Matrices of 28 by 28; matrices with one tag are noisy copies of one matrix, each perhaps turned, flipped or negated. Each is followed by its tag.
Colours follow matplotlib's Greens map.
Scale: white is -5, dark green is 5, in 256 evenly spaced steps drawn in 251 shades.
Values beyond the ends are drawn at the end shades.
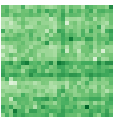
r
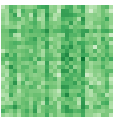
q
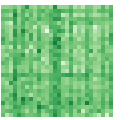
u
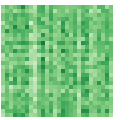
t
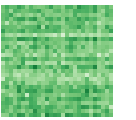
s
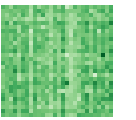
s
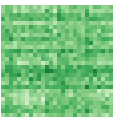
q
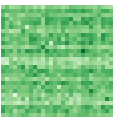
u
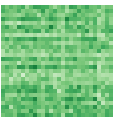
s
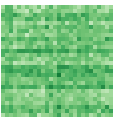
q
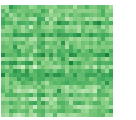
s
